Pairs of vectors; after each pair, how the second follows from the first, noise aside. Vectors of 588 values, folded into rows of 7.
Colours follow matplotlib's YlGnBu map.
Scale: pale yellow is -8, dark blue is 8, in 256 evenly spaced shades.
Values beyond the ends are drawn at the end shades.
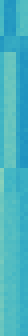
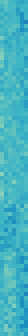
wrapped around, partly zeroed.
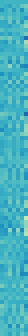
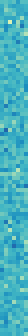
shuffled.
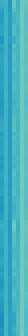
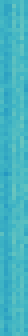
wrapped around, negated, shrunk.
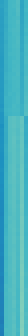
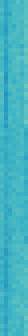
wrapped around, shrunk.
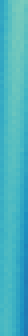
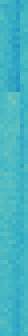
wrapped around, shrunk.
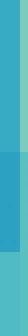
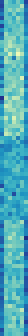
wrapped around, negated, scaled up.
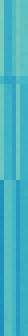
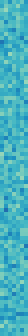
shuffled.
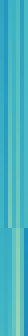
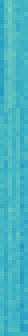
reversed, shrunk.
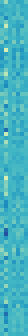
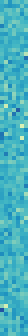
shuffled.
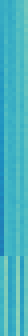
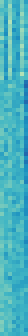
reversed.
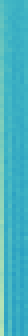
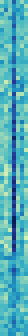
wrapped around, negated, scaled up.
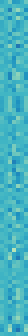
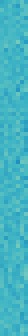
wrapped around, negated, shrunk.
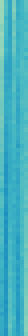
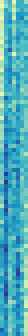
scaled up.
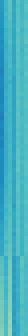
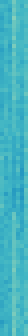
wrapped around, negated, shrunk.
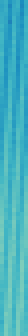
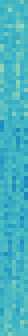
wrapped around, partly zeroed.
